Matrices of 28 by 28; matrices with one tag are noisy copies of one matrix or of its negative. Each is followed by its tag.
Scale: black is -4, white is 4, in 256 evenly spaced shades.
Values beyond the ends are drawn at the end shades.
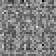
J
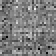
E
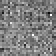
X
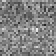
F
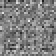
J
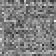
J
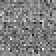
X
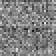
F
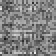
E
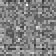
J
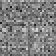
F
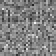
X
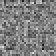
J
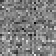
E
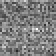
F
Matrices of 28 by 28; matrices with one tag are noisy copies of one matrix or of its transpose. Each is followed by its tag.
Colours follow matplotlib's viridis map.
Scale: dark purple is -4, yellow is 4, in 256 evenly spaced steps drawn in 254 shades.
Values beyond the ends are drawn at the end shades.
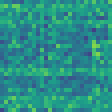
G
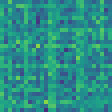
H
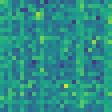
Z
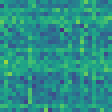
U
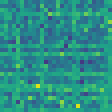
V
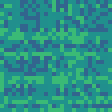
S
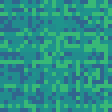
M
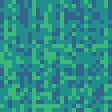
M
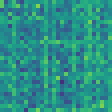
V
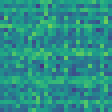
H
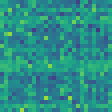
U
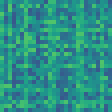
H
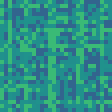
H
